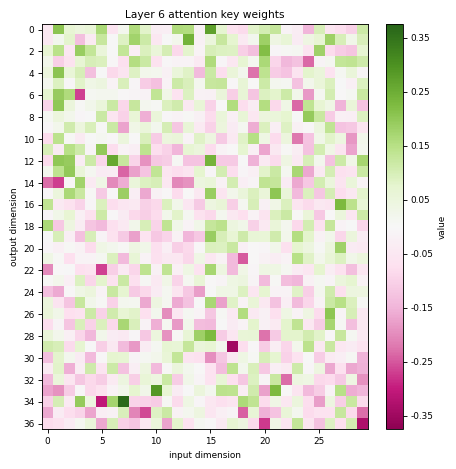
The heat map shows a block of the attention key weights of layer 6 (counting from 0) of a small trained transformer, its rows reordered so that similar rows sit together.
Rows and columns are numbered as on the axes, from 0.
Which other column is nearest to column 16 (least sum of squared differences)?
21
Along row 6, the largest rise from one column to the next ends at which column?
4
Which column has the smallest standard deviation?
14
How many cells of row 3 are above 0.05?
11
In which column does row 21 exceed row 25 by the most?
23
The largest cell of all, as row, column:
34, 7
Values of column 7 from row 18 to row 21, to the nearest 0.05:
-0.05 -0.1 0 -0.15
